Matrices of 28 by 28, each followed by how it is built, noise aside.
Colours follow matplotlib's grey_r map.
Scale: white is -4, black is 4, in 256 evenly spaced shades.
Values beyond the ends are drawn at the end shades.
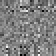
low rank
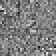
block diagonal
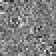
block diagonal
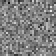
noise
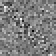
banded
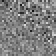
upper triangular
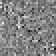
block diagonal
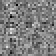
low rank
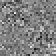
block diagonal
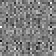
low rank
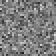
noise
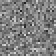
noise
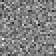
noise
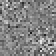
block diagonal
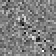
banded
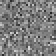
noise
